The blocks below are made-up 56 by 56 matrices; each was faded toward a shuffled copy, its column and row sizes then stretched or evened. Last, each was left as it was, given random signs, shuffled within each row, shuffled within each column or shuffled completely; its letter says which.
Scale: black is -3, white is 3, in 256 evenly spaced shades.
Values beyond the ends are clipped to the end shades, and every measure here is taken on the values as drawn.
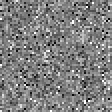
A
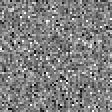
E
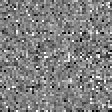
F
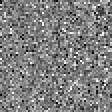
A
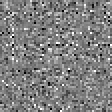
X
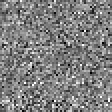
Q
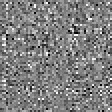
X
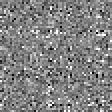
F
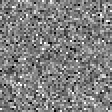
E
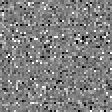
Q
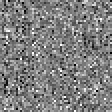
A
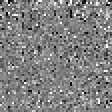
F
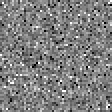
E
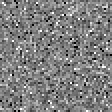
E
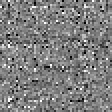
F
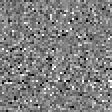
Q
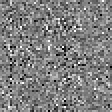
F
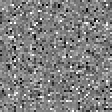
A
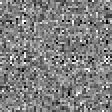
F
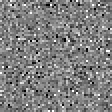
Q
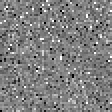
E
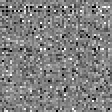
X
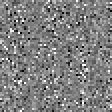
A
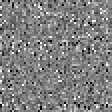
X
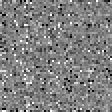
F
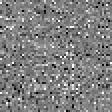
X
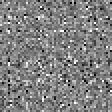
F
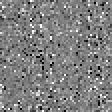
A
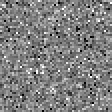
E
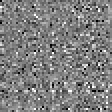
X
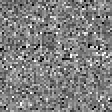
Q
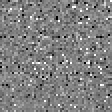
Q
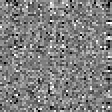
X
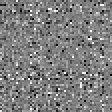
F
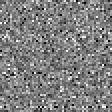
Q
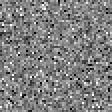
E
